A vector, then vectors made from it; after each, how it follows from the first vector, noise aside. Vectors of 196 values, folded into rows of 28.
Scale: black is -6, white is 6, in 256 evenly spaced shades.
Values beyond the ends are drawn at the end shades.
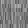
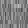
copied.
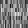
wrapped around, scaled up.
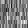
wrapped around, scaled up.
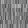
copied.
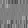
wrapped around, negated, partly zeroed.
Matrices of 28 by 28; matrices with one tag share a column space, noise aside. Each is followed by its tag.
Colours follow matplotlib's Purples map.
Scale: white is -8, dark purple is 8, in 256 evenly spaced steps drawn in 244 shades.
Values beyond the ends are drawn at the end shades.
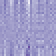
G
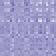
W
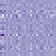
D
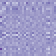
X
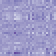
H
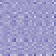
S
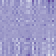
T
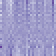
G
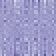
T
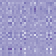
X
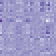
W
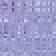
W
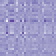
W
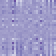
T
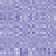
H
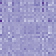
W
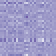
S
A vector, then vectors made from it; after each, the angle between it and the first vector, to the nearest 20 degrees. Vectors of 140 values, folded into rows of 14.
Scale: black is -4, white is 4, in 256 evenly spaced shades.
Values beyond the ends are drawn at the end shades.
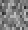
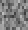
140 degrees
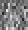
40 degrees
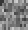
100 degrees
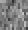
120 degrees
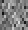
40 degrees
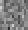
100 degrees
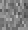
100 degrees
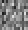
40 degrees
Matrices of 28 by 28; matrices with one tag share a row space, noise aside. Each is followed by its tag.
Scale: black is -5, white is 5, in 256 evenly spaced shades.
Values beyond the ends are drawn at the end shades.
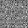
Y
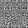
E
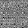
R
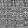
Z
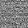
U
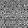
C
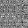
R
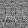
Y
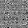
E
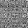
E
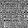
C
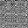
Y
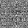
U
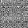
R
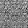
E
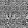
E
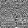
U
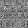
C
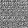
R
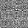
U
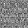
C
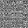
Z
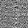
U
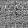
U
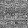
Y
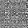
E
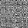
U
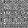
C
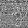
U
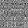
Z
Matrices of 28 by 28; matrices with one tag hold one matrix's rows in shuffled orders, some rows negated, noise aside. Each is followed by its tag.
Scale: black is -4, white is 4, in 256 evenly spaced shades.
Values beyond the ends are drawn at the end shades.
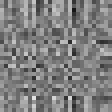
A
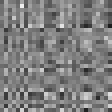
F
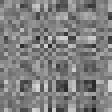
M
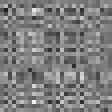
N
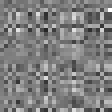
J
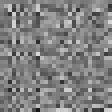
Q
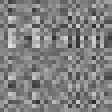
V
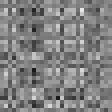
N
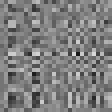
V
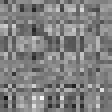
N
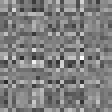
N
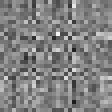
A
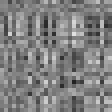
J
